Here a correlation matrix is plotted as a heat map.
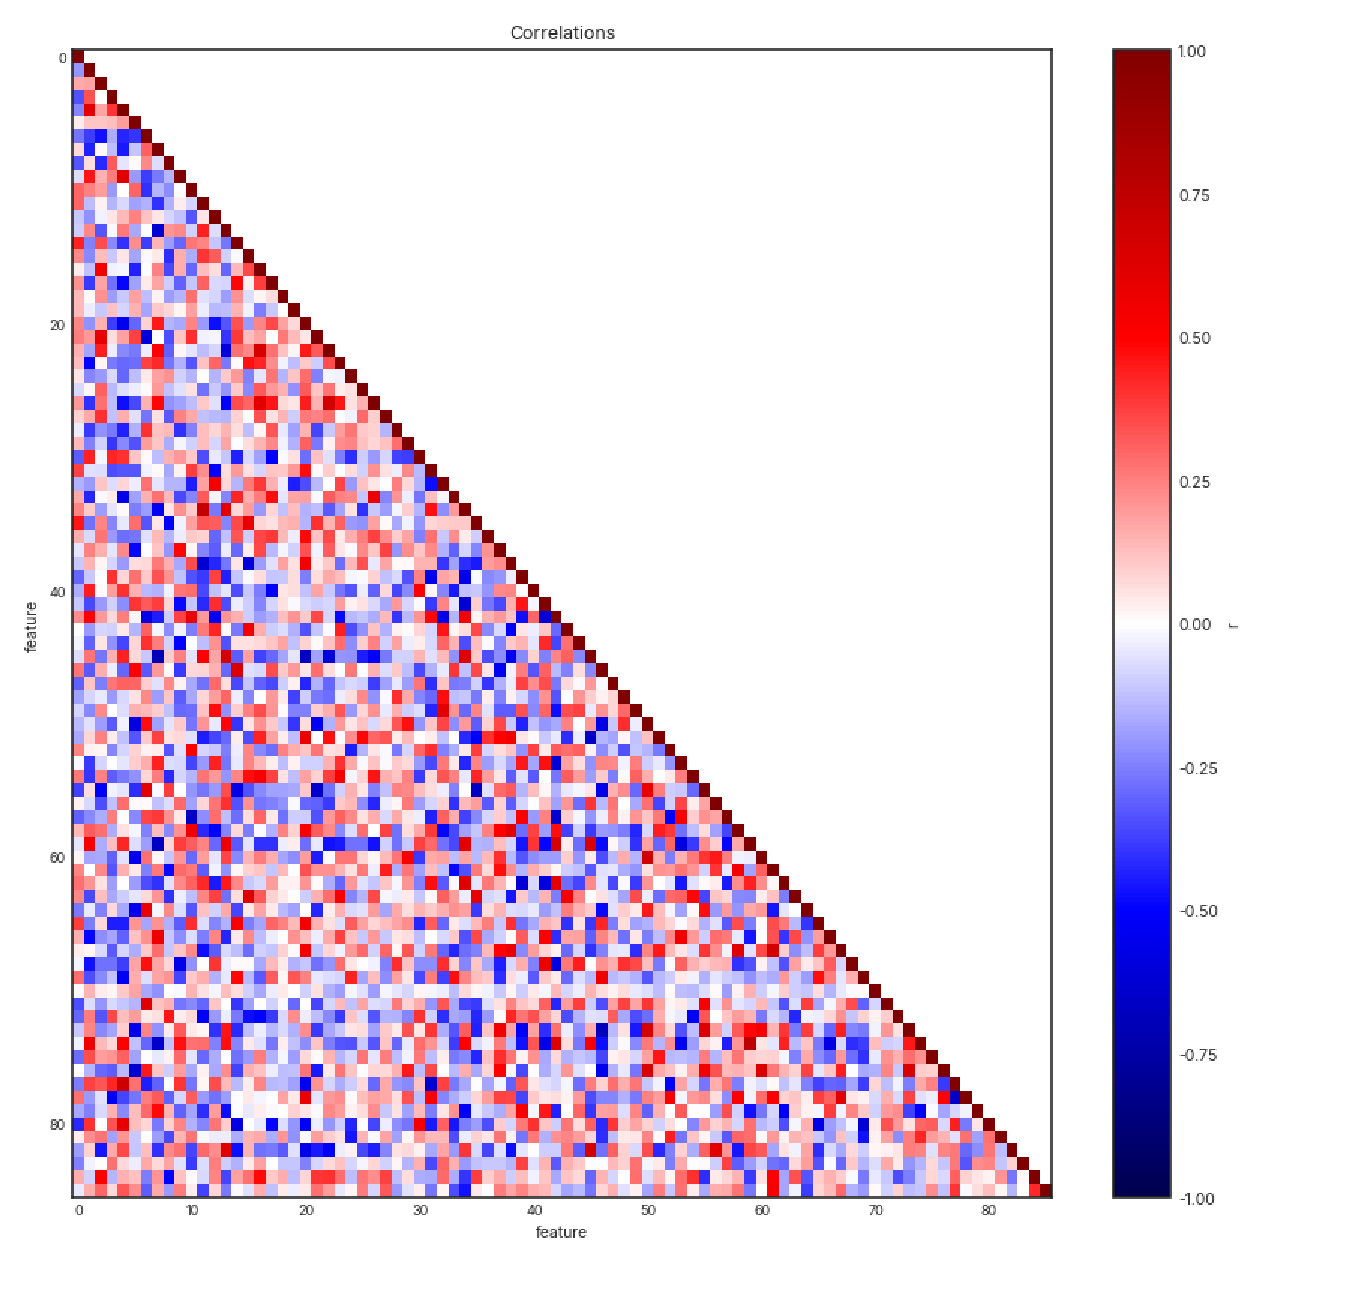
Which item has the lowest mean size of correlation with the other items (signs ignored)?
70
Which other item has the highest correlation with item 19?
69
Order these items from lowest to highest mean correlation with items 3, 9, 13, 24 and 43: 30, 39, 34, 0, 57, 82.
0, 39, 30, 57, 34, 82
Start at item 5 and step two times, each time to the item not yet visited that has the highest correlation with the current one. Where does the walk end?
14
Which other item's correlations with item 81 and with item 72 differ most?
8
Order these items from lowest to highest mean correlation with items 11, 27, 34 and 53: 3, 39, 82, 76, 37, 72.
72, 39, 3, 37, 76, 82
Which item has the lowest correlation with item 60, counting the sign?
5
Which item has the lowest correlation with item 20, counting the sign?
45
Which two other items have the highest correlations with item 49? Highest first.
32, 12
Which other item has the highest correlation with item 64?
6
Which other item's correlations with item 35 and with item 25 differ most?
51
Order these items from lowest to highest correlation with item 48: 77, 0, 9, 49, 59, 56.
9, 0, 59, 56, 77, 49
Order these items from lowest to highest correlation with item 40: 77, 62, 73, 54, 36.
54, 36, 62, 77, 73
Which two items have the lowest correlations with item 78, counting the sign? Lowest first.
77, 3
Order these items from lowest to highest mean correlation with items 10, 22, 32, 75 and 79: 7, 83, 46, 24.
24, 46, 83, 7
